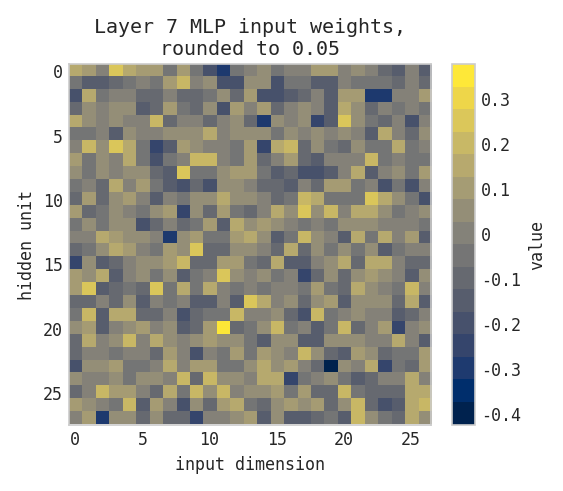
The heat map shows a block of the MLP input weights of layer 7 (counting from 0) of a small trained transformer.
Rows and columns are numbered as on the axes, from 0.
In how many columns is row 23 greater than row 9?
15
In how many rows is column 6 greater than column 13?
9
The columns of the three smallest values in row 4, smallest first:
14, 18, 25
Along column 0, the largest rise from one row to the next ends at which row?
16
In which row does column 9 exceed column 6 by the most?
7
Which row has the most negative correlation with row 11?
8
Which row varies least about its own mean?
5
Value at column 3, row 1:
-0.1
